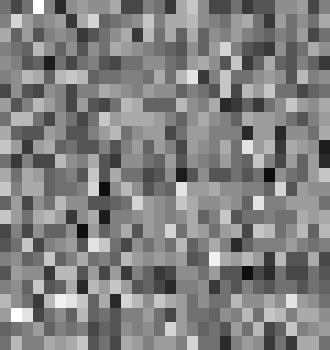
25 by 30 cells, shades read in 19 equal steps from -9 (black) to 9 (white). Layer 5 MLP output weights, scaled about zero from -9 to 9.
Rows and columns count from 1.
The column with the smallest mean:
10
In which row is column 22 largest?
5
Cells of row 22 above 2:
13
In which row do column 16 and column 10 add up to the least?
14
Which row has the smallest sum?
20
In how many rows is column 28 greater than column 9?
12
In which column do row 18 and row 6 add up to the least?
22
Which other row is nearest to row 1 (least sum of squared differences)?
21
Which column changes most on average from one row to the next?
23
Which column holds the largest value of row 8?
27
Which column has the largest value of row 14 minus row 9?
17
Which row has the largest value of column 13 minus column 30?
11
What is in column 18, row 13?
-3
